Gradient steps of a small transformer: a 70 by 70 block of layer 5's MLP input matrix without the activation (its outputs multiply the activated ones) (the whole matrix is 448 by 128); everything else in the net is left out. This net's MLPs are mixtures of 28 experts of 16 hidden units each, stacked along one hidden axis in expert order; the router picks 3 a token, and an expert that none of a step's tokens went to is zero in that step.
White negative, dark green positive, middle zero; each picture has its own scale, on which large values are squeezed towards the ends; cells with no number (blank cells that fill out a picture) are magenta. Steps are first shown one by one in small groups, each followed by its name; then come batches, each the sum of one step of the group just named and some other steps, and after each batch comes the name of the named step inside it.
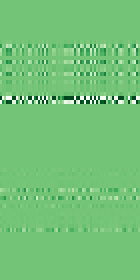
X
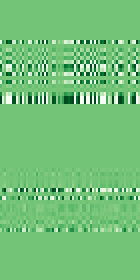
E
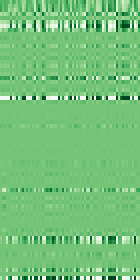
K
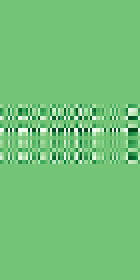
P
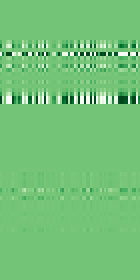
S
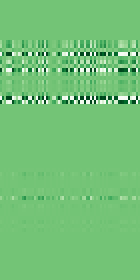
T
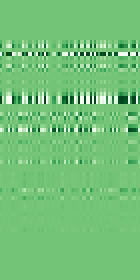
S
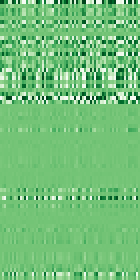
T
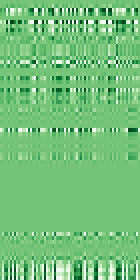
P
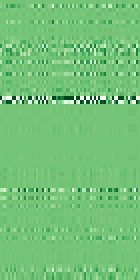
X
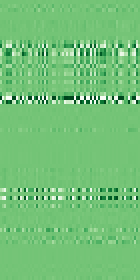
X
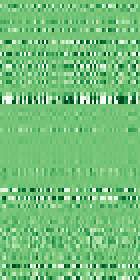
E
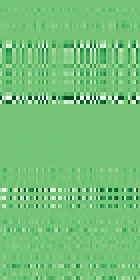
X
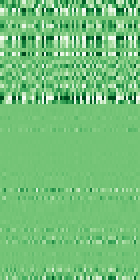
E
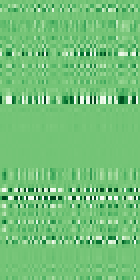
S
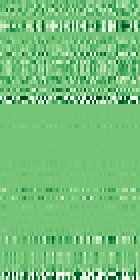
K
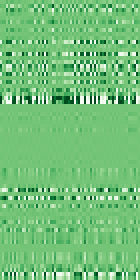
E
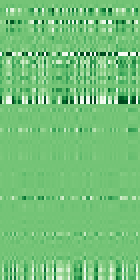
S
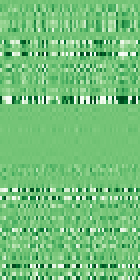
S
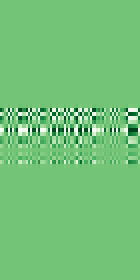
P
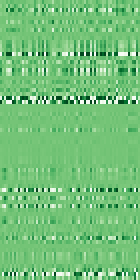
T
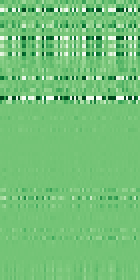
T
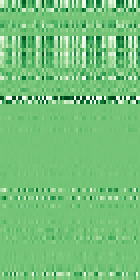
X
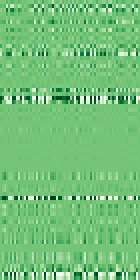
S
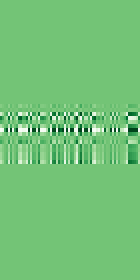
P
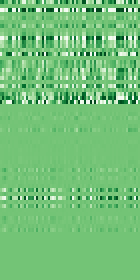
T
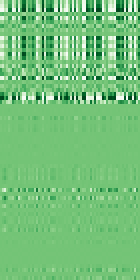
T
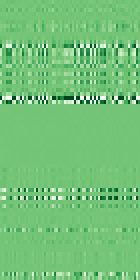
X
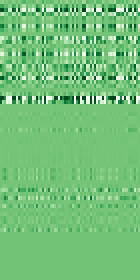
E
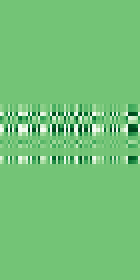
P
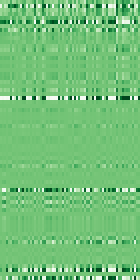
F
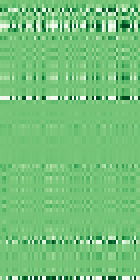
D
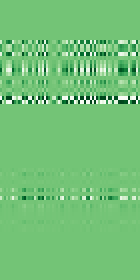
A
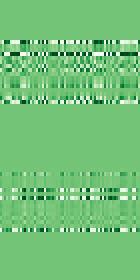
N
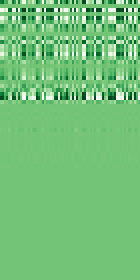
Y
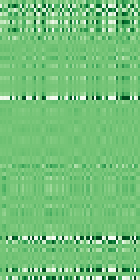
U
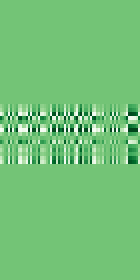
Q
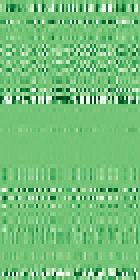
F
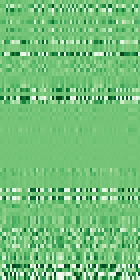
N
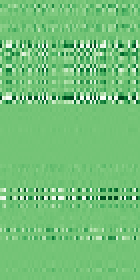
N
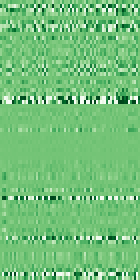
D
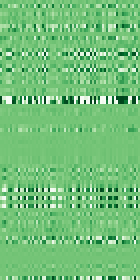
D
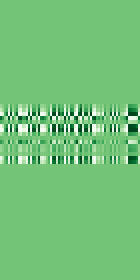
Q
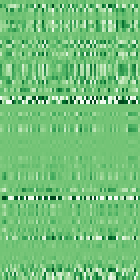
A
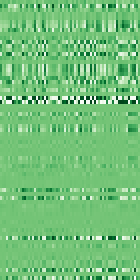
A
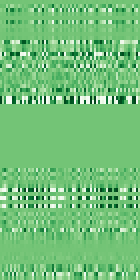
N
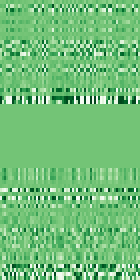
N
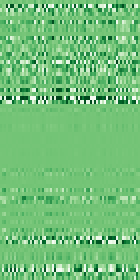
A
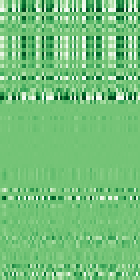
Y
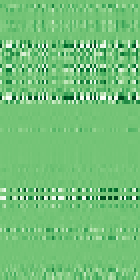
N
